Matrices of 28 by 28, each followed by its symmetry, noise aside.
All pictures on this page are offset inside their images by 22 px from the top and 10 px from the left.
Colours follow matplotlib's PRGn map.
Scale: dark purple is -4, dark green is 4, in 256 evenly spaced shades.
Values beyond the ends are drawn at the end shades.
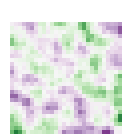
antisymmetric.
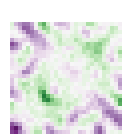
symmetric across the other diagonal.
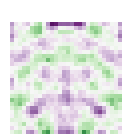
mirrored left to right.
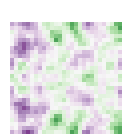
mirrored top to bottom.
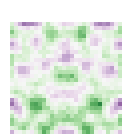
mirrored left to right.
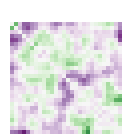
symmetric.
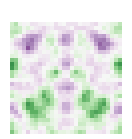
mirrored left to right.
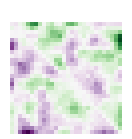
antisymmetric.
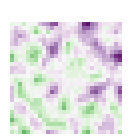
symmetric across the other diagonal.
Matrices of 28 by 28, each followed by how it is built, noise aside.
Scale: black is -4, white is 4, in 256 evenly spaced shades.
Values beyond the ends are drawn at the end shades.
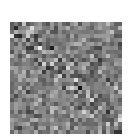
banded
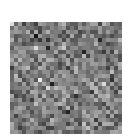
Toeplitz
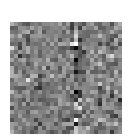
uneven columns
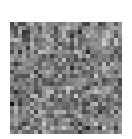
blocks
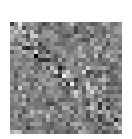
banded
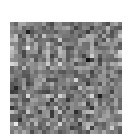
blocks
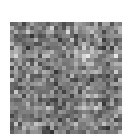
blocks
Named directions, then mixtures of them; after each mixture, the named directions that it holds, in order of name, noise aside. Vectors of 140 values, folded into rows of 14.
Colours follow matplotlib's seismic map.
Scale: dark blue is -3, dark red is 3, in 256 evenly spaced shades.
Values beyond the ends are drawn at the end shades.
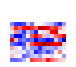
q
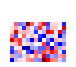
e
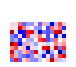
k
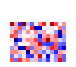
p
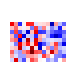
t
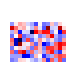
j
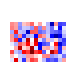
t.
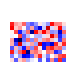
j, p.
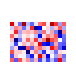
p.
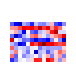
q.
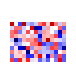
p.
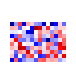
j, p.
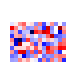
j.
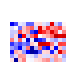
k, q, t.
